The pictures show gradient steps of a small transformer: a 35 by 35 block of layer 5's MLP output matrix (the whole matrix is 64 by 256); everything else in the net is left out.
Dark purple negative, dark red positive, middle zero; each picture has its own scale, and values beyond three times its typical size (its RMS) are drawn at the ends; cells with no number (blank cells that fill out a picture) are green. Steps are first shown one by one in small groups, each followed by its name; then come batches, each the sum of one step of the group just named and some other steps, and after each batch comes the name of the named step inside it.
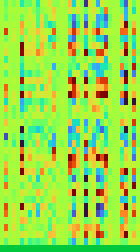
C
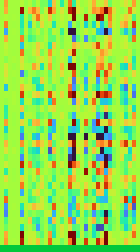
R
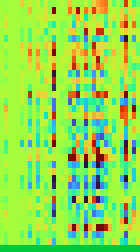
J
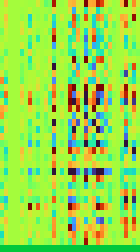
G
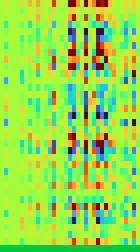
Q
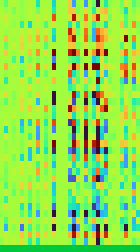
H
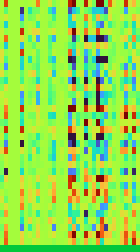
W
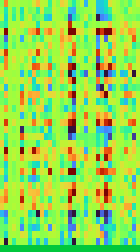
C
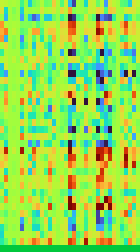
G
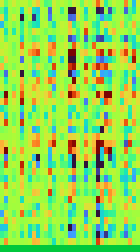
J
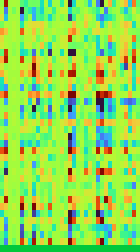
W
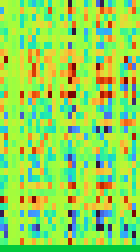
R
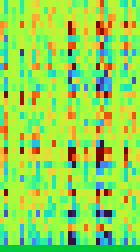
J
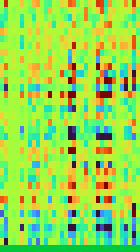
R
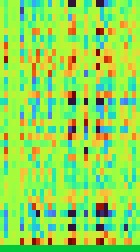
H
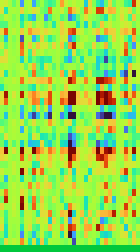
C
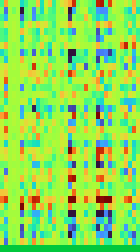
W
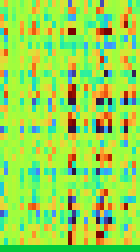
G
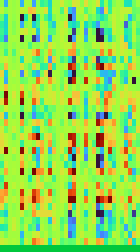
Q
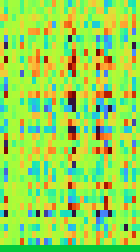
Q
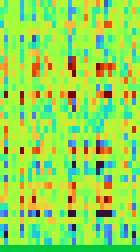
G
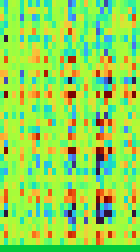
G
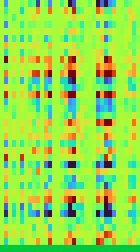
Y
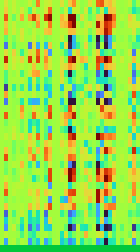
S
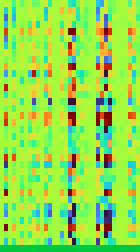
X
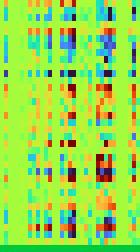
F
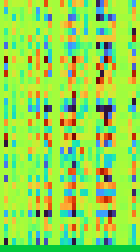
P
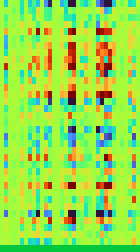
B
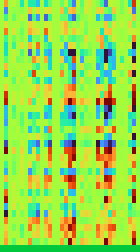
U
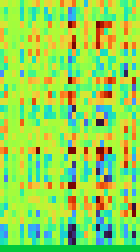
P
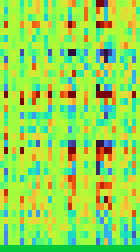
U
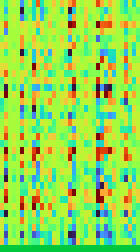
S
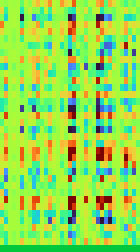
F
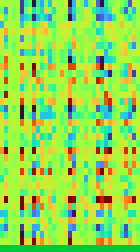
U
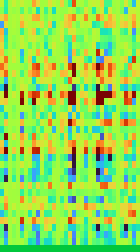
P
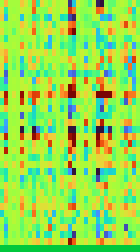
F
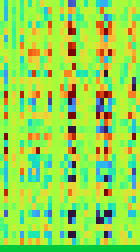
X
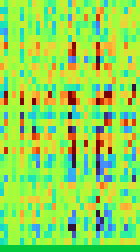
Y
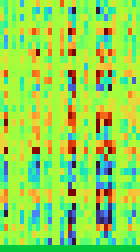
X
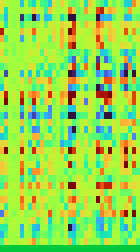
U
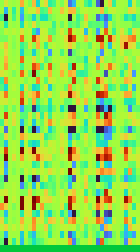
X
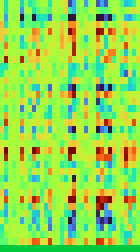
Y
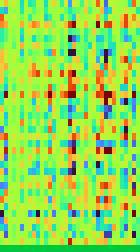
U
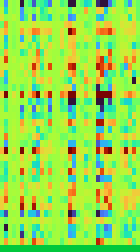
B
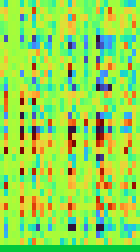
S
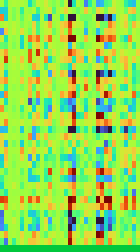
P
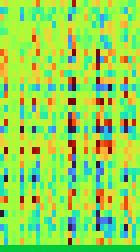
S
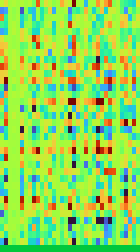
S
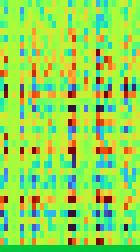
Y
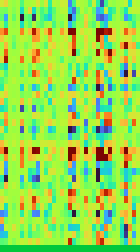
X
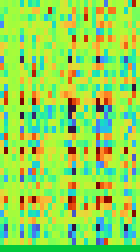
U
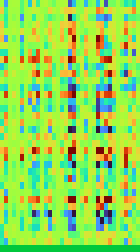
Y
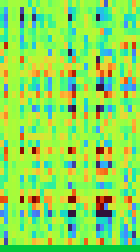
Y
